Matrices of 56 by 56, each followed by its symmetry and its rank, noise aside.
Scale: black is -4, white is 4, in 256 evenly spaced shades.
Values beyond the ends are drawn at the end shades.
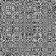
symmetric, rank six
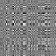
no symmetry, rank three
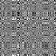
no symmetry, rank three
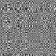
no symmetry, rank four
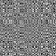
no symmetry, rank three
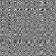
no symmetry, rank three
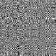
antisymmetric, rank six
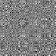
symmetric, rank six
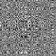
no symmetry, rank six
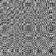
symmetric, rank three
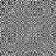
symmetric, rank three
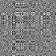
antisymmetric, rank four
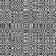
antisymmetric, rank four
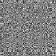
antisymmetric, rank six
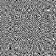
antisymmetric, rank six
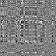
no symmetry, rank four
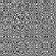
antisymmetric, rank four
